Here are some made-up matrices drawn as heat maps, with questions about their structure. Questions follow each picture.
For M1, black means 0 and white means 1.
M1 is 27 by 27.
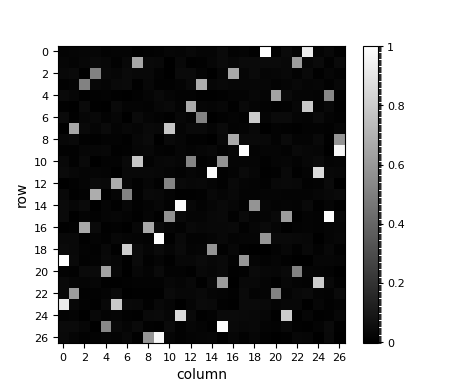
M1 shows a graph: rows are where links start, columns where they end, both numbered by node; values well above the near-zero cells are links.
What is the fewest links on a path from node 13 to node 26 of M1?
5
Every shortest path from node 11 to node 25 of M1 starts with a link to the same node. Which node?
node 24
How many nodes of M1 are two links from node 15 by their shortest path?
4
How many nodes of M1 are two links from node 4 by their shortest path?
2
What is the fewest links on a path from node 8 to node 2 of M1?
2
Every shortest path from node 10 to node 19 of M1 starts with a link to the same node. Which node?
node 12
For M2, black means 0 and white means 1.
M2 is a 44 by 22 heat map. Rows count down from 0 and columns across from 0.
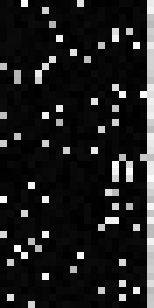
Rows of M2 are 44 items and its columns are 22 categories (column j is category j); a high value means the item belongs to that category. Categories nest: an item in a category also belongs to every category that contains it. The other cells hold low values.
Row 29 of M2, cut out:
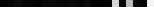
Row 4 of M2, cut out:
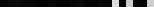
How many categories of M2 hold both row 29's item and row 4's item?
3
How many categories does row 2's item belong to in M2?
1
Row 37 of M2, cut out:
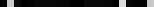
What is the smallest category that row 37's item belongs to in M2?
1
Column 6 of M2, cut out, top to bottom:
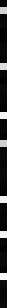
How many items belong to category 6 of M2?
7
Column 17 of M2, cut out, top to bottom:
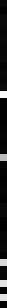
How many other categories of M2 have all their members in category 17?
2
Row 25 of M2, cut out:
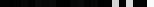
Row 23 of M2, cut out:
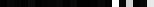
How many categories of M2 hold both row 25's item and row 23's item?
3
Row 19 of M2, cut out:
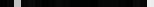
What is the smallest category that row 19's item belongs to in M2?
2
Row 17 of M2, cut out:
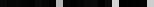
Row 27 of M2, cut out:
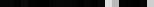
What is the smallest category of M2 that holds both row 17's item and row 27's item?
16
